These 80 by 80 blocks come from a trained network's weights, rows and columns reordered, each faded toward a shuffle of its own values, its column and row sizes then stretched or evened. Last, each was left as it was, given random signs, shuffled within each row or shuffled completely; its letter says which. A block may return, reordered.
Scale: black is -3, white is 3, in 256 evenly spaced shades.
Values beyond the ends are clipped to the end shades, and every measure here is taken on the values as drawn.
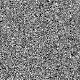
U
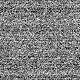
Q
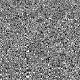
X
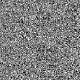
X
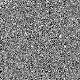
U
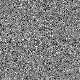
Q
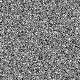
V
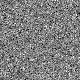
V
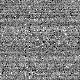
X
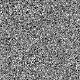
U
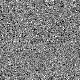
Q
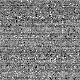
X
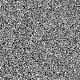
Q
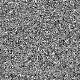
U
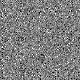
X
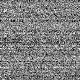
X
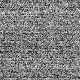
X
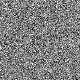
U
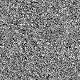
Q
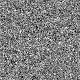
V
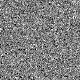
Q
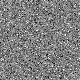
V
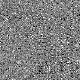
X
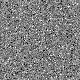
V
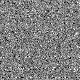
Q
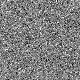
V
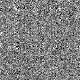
X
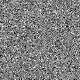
Q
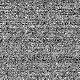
X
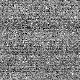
X
